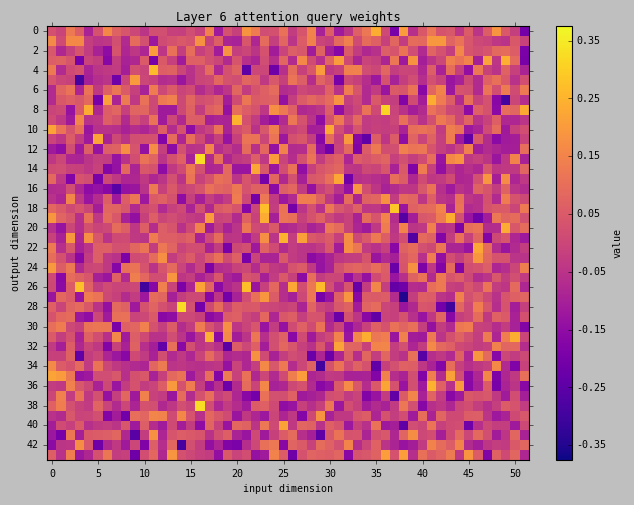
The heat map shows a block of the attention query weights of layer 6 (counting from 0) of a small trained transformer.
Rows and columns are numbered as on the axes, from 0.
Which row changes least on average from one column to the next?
16
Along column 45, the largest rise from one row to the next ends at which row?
12
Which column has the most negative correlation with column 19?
32
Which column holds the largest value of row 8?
36
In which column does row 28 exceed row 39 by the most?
8
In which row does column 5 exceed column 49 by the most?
11
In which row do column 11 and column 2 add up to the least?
15
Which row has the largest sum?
1
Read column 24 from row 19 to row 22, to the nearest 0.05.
-0.1 0.05 -0.05 0
